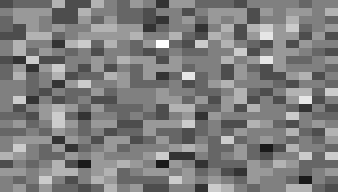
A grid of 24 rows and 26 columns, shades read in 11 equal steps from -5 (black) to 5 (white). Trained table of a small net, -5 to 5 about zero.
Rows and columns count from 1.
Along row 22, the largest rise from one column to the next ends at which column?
20
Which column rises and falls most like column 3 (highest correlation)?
21
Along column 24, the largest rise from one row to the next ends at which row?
24
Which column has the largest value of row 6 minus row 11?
13
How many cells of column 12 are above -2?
19
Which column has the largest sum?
23
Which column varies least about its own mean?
25
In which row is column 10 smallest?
16
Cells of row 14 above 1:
4
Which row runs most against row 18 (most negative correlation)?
1
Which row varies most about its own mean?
6
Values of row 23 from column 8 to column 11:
2 1 -1 -1
